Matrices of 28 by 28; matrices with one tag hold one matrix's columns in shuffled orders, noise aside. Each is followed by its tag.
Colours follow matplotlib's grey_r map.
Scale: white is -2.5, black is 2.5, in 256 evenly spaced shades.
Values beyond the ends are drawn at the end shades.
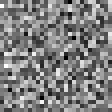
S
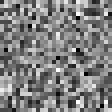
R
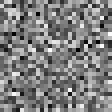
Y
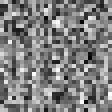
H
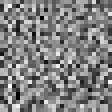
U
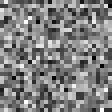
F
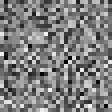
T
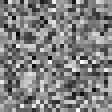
T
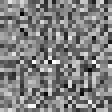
T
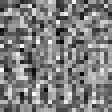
H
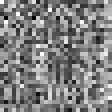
H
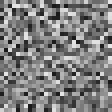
Y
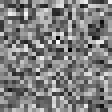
Y
